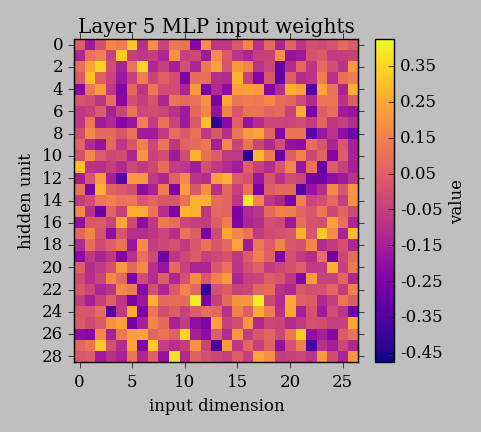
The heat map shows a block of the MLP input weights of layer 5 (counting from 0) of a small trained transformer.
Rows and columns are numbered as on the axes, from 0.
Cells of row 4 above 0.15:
9
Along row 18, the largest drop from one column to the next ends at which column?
16
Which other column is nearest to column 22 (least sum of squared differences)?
25
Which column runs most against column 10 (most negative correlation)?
1
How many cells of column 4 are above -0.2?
24
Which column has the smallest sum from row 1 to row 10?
22
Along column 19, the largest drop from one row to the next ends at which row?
2
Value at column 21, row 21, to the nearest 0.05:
-0.25
